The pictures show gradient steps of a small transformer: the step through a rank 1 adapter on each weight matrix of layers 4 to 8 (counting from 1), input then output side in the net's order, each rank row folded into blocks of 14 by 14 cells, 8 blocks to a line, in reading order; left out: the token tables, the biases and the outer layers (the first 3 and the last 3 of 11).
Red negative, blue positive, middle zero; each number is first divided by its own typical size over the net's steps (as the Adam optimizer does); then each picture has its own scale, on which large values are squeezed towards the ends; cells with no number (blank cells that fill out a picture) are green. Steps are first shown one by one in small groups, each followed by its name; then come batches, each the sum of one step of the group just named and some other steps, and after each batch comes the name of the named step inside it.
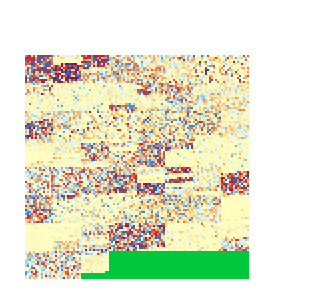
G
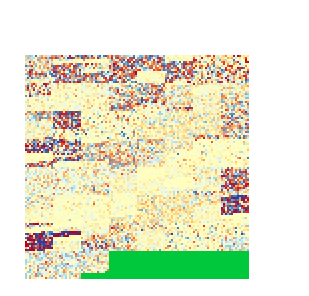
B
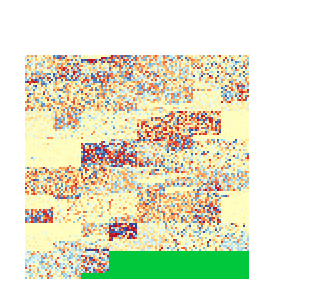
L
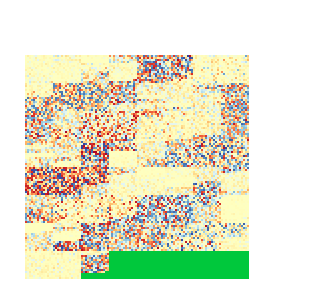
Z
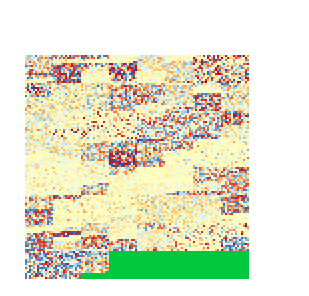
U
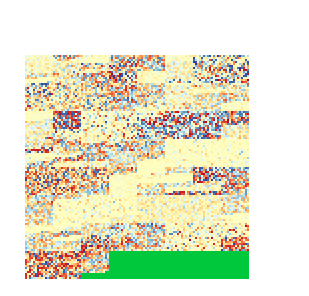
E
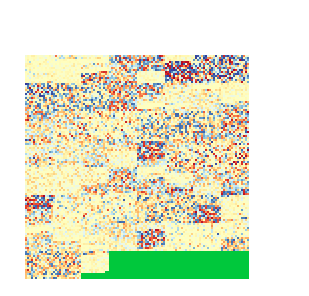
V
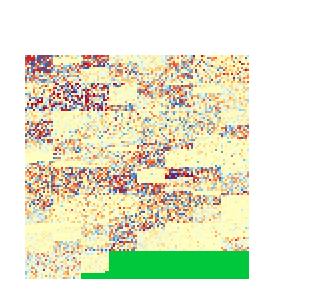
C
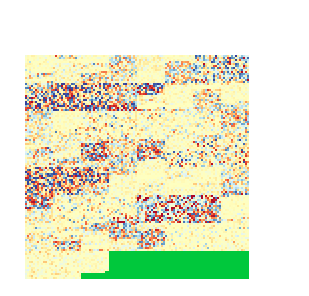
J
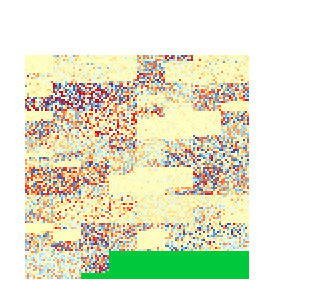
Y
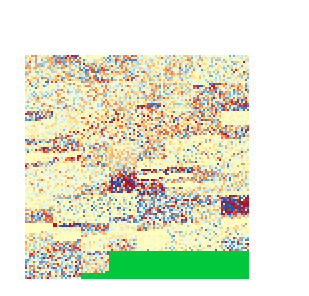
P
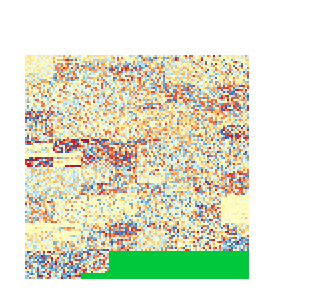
G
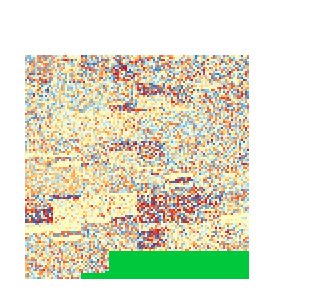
V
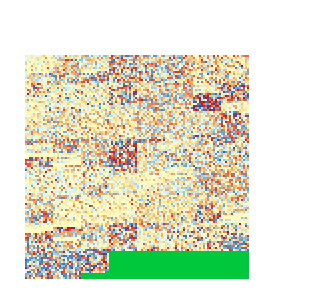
U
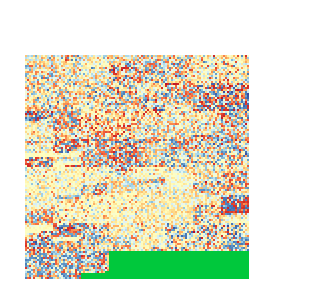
B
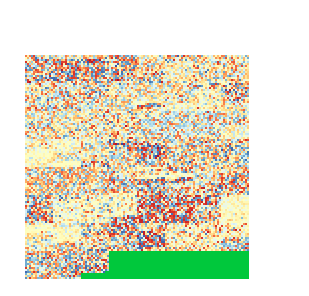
G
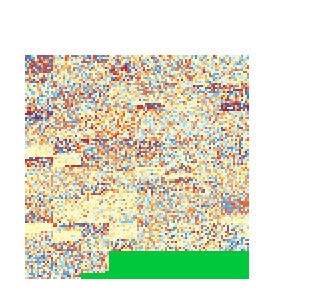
V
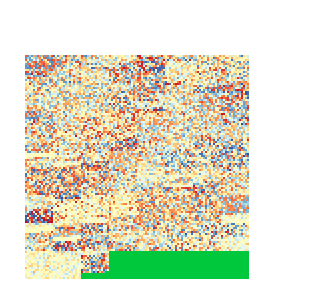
Z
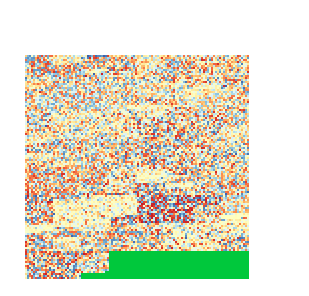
B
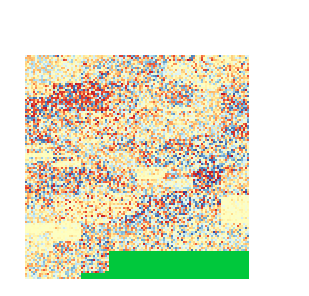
C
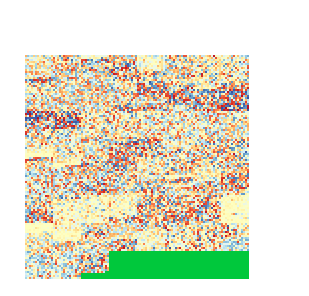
G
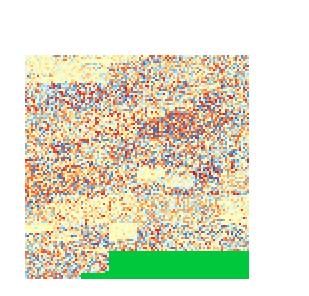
Y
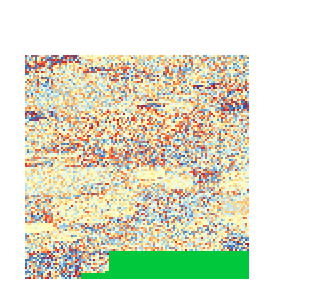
P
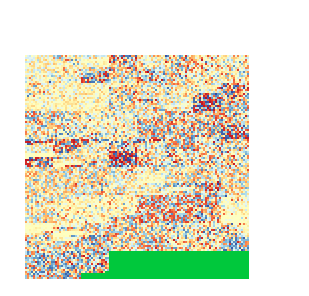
L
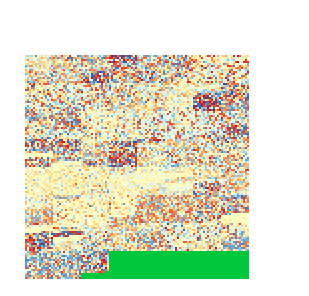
B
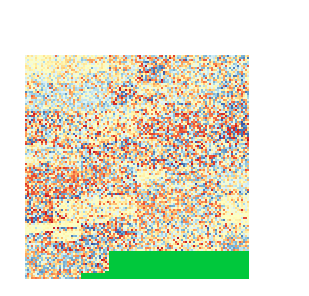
Z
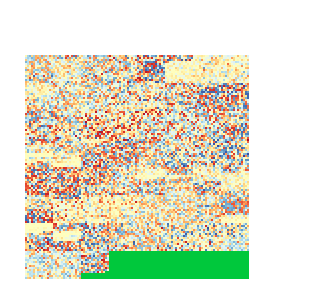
Z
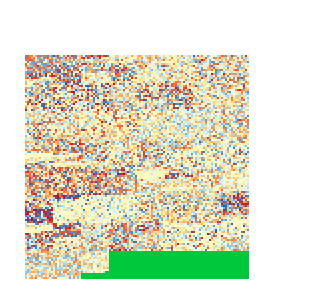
C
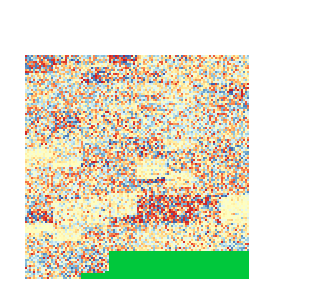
L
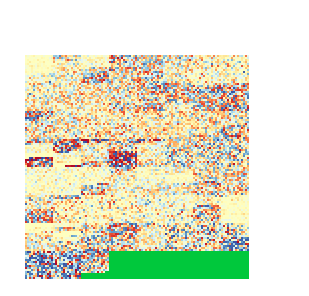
L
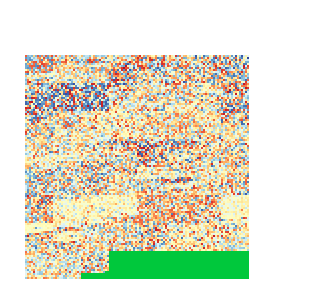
J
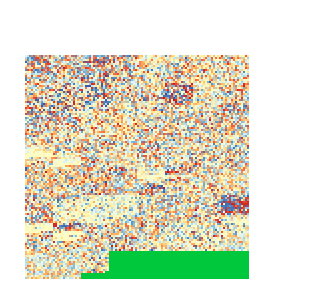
L
